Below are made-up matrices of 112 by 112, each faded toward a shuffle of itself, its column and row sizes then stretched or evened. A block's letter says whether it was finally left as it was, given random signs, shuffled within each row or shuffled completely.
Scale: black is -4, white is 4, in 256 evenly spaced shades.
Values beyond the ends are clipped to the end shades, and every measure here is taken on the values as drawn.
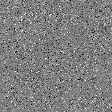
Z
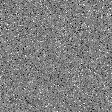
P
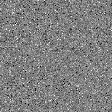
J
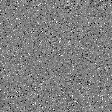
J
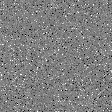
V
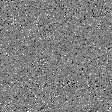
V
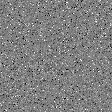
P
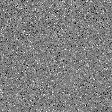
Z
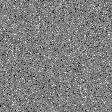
P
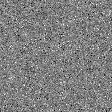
V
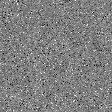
V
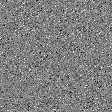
V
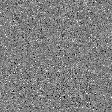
J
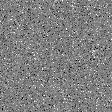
P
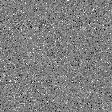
V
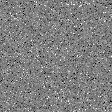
V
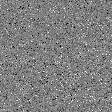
V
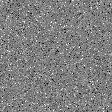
P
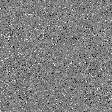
Z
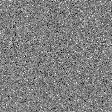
V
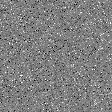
V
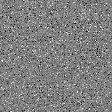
J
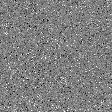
V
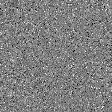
J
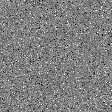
Z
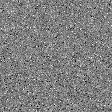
V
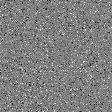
Z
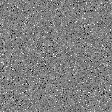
J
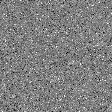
V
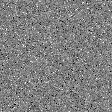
P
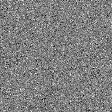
Z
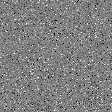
Z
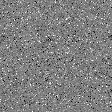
V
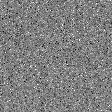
P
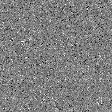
Z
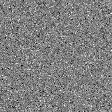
V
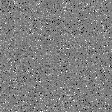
J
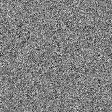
J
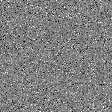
V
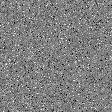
P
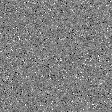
V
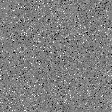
J
